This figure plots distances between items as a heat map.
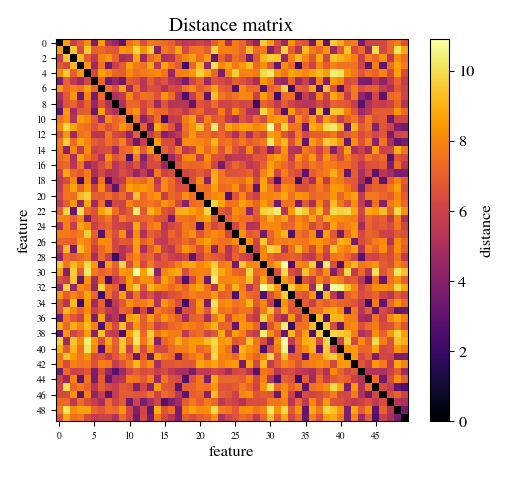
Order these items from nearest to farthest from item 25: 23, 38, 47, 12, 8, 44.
12, 47, 8, 44, 23, 38
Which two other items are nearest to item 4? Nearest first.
23, 16
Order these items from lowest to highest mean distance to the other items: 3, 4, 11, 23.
3, 23, 11, 4
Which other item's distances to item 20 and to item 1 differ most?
24
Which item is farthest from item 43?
39
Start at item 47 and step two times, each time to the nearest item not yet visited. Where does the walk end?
10
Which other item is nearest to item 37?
33
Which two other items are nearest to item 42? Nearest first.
26, 14
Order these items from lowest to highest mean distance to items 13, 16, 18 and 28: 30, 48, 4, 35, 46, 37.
35, 46, 48, 4, 37, 30
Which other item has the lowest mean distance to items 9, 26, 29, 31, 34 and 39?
44
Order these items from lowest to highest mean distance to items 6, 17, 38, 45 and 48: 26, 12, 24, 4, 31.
12, 24, 31, 26, 4
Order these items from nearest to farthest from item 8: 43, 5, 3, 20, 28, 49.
28, 43, 5, 49, 3, 20
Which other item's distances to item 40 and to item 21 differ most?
29
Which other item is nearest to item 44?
34
